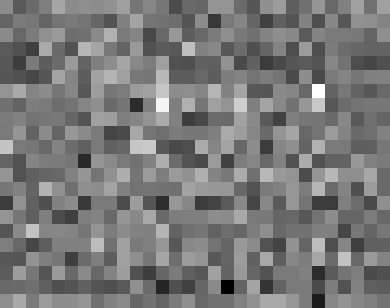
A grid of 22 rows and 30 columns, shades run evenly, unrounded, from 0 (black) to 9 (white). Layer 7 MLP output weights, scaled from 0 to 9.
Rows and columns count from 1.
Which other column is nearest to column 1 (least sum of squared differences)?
12
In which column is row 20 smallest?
25
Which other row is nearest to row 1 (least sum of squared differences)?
3
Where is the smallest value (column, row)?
18, 21
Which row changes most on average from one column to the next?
15
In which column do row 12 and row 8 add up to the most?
13
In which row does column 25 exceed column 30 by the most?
7
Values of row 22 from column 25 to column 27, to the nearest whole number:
1 5 5
